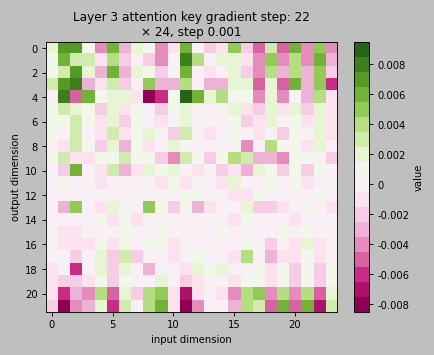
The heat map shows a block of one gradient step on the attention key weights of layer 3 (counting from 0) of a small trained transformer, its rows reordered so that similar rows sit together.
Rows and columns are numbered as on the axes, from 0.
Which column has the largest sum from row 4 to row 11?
11
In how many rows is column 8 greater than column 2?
8
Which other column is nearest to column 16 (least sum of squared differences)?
6
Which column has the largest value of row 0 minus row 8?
1
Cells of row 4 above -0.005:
21
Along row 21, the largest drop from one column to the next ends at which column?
22
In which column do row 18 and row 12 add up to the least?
2
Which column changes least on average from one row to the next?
0
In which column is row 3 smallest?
23
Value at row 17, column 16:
0.004
